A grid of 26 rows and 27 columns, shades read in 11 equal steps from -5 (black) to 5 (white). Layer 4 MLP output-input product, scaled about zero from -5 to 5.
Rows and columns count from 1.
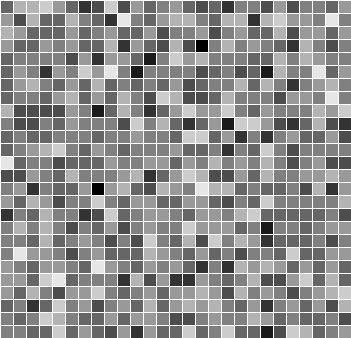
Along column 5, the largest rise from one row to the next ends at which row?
24
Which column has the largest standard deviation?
21
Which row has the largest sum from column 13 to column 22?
2
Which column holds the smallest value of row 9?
8
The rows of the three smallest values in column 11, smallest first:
6, 26, 19
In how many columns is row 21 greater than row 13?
13
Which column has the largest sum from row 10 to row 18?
16
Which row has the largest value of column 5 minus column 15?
22
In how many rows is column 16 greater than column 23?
14
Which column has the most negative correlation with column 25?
4
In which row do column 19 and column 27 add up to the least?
11
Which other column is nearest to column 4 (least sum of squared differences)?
20
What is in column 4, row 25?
3
